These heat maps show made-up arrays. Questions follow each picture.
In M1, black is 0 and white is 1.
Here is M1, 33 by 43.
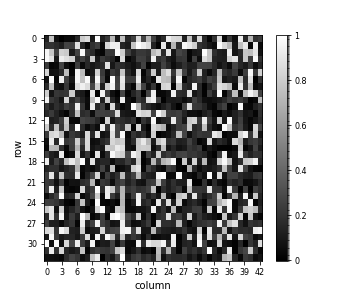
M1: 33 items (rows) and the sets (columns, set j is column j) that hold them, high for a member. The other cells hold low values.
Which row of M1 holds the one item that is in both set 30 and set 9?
30
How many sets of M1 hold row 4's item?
1
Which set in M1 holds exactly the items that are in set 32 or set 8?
1
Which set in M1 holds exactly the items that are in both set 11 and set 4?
16
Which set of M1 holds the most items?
15
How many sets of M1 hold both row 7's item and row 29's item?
9
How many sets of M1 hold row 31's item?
10
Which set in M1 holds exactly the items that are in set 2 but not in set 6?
33
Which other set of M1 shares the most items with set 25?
34
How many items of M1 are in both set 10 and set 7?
7
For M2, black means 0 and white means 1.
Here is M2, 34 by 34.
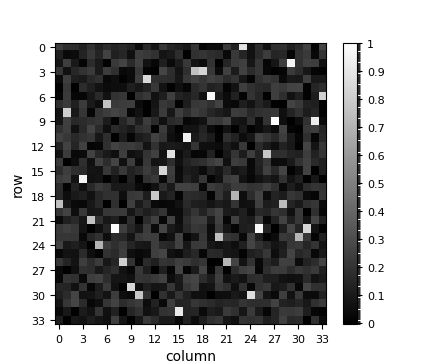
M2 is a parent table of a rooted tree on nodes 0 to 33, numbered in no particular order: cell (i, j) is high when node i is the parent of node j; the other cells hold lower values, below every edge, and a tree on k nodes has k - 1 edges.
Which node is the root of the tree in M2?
2
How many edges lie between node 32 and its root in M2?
3
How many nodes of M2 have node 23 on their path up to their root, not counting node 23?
5
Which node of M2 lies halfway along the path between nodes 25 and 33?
7
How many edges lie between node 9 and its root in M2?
2
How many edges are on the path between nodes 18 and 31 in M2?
2
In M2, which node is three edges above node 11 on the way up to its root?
26
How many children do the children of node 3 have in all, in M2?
2
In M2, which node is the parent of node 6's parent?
22
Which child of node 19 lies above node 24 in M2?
0
